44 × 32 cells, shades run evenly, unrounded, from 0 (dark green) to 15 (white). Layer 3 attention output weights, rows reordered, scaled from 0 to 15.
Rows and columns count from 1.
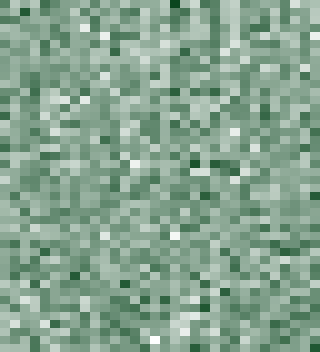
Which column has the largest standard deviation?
20
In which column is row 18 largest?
10
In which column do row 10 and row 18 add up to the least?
16
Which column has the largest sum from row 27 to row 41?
22
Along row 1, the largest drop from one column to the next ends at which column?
18
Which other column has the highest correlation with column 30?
17
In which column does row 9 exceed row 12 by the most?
27
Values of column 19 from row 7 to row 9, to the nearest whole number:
3 7 6
